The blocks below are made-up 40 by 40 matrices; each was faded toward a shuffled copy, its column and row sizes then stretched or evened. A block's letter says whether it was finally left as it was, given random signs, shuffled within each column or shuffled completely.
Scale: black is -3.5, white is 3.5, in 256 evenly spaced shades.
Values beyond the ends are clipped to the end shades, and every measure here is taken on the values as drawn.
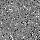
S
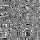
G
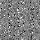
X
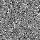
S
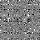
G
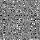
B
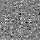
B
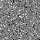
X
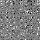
G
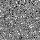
S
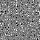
B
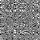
G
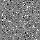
X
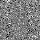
X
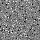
S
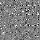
B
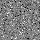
S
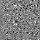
B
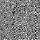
G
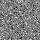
S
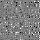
G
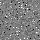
S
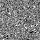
S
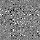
B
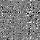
B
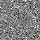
X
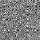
G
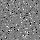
S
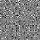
G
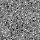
X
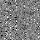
X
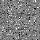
X
